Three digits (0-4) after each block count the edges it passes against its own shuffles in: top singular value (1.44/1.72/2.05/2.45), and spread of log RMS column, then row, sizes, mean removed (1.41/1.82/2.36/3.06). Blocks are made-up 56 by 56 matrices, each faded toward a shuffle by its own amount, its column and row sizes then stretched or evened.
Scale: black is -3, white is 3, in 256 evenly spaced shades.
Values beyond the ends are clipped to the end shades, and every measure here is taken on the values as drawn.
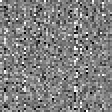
2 3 0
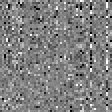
3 3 1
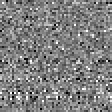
2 0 2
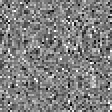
2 1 0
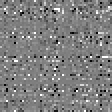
0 3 4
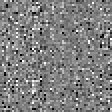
1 3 0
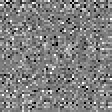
3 0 2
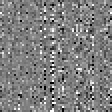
2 4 1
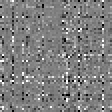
2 4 3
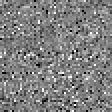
0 0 2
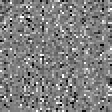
2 3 0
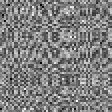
4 0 0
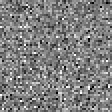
1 1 1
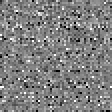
1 0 3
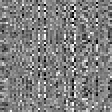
4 4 0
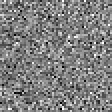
1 0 1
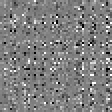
2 4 3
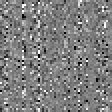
2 4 0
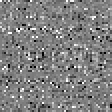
2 0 3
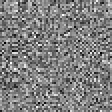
3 0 1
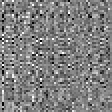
4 3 1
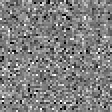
1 1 2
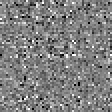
1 2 2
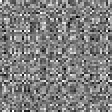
4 2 3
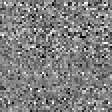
1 0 3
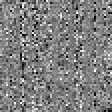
0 4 0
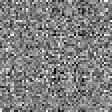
2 1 2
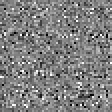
2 0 3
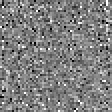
1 2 0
